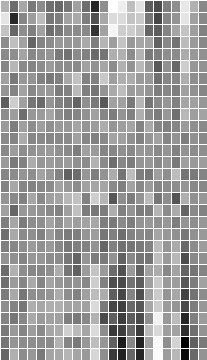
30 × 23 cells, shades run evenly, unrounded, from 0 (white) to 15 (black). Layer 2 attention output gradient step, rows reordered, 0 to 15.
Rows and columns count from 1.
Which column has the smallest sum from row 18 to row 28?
18
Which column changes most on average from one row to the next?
2
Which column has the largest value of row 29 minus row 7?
21
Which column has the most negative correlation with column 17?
13
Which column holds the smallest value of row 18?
9
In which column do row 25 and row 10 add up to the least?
11
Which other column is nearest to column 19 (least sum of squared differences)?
23
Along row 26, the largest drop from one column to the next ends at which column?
17
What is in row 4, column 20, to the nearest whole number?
8
